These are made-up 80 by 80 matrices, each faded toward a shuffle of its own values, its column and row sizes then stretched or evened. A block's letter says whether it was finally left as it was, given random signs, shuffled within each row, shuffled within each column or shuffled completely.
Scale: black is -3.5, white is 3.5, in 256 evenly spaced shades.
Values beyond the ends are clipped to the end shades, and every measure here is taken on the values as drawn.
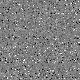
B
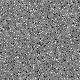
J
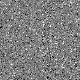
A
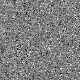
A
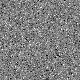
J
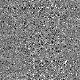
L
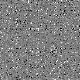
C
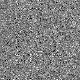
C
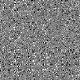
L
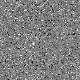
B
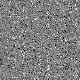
A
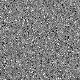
A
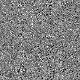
C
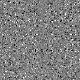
L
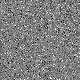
J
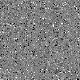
L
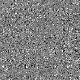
L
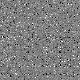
C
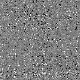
C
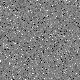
J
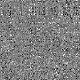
L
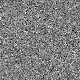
J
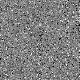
A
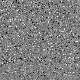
B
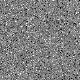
A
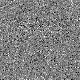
B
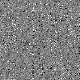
C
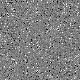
A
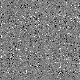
C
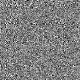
L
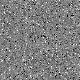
A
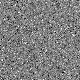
J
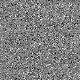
C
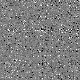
C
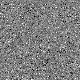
B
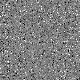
A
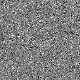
A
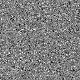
B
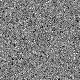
J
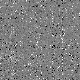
C
